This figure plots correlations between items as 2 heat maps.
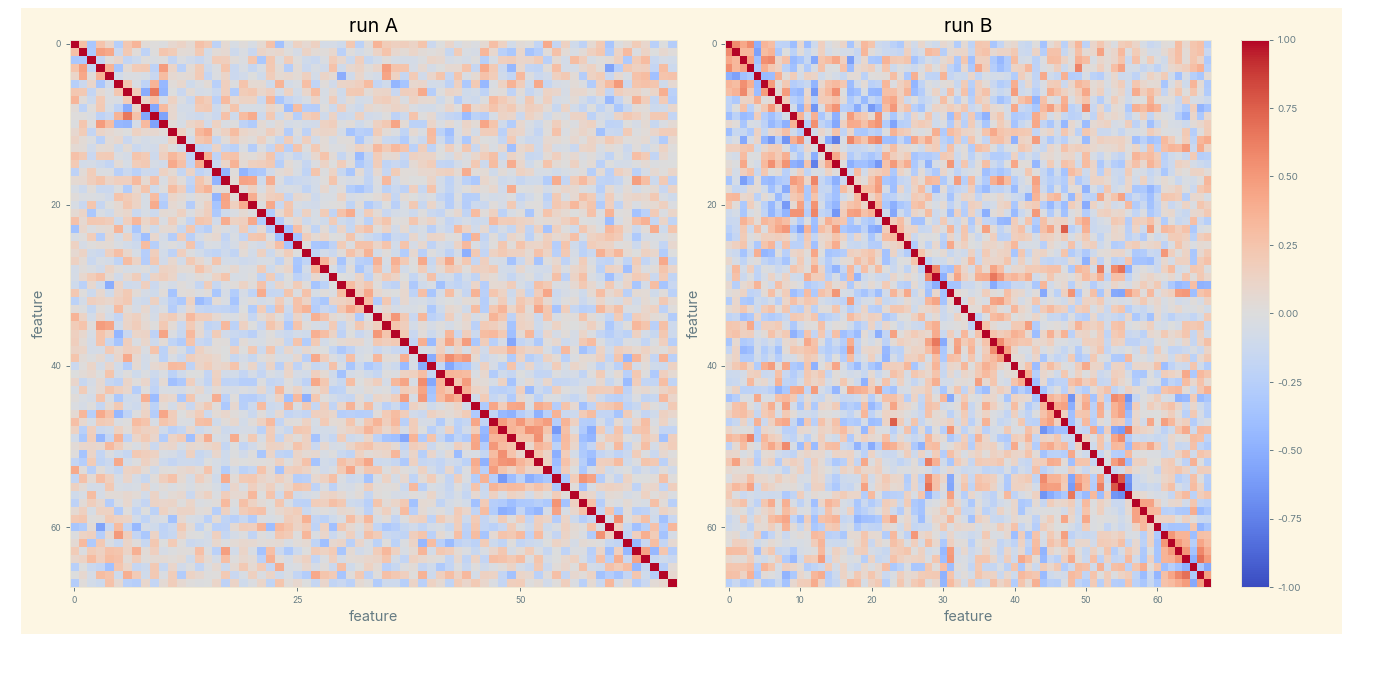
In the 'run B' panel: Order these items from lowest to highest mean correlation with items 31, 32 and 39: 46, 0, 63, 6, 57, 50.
46, 0, 50, 6, 57, 63
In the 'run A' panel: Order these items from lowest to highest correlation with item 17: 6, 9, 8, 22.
8, 6, 9, 22
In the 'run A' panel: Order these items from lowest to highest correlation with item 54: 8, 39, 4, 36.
8, 36, 39, 4
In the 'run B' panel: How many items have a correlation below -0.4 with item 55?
3
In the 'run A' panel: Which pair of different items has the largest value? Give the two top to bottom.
6, 9
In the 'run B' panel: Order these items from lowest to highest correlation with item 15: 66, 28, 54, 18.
28, 18, 54, 66
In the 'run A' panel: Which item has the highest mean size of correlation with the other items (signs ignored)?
49
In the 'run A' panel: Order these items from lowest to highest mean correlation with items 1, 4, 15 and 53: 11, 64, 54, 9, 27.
9, 27, 54, 64, 11
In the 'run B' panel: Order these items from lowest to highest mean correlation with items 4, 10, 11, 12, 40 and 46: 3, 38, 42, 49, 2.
2, 3, 49, 42, 38
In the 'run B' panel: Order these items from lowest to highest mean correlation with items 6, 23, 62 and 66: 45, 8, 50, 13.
8, 50, 45, 13
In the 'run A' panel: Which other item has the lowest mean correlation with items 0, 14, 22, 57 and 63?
60
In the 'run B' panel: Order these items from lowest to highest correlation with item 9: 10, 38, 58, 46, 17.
46, 58, 38, 10, 17
